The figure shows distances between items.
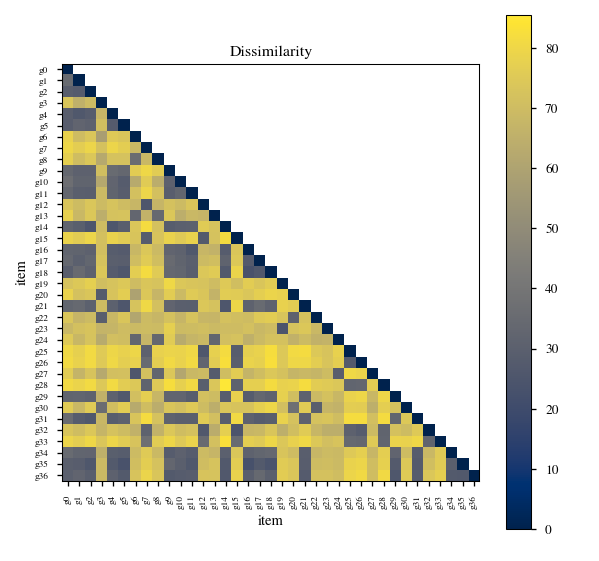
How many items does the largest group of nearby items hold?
18
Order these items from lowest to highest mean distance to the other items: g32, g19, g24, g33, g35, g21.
g35, g21, g32, g24, g33, g19
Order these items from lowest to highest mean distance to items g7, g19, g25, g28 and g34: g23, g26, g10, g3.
g26, g23, g10, g3
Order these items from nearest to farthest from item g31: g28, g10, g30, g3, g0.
g10, g0, g3, g30, g28
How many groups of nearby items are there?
5
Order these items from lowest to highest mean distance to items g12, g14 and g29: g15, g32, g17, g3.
g17, g32, g15, g3
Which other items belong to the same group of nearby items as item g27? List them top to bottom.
g6, g8, g13, g24
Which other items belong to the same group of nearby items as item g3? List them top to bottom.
g20, g22, g30
